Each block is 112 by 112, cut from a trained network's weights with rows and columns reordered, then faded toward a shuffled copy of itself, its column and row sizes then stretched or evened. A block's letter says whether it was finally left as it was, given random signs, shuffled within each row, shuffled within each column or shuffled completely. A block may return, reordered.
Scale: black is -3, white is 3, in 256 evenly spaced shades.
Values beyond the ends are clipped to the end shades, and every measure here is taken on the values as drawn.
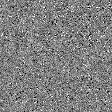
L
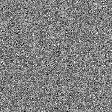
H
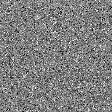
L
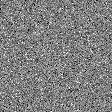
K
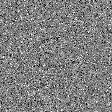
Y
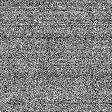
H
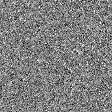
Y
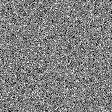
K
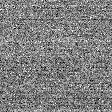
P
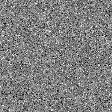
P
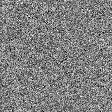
Y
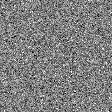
Y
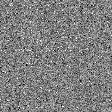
L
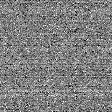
H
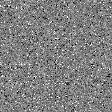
L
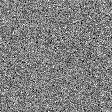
K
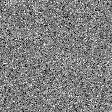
P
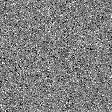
Y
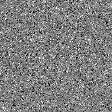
L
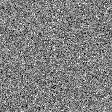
Y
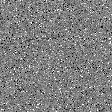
P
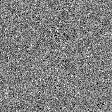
Y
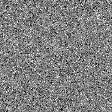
L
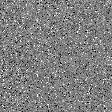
Y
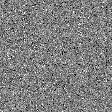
Y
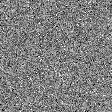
Y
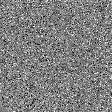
Y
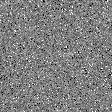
K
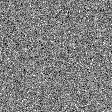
K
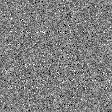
L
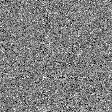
L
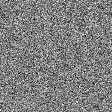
P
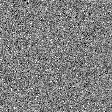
Y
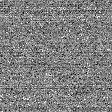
P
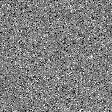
Y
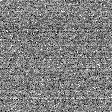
P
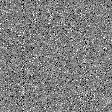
Y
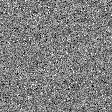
K
